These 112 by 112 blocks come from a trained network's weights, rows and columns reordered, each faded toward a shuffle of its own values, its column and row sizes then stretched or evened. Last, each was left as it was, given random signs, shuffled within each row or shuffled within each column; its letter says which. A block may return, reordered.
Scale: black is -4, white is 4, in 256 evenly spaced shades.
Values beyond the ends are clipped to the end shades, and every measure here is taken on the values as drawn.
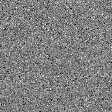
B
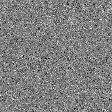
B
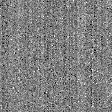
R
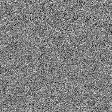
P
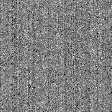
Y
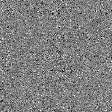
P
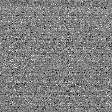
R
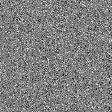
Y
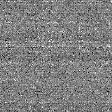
R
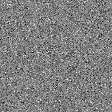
B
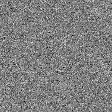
B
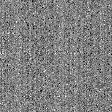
R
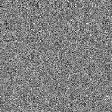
R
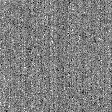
Y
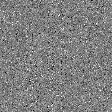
Y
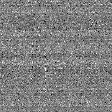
R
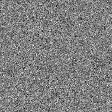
Y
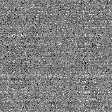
R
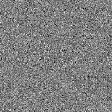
R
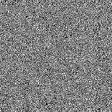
R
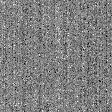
Y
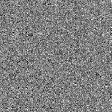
R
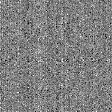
R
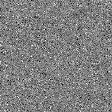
P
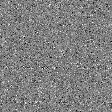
B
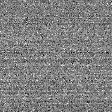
R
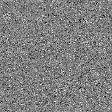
P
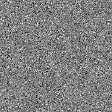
P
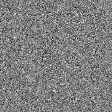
P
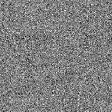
R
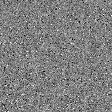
B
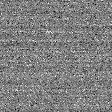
B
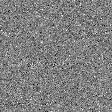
B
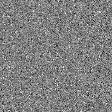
P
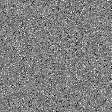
Y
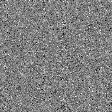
Y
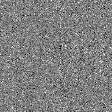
P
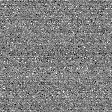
B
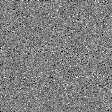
B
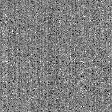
R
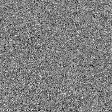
P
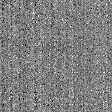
R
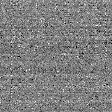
R
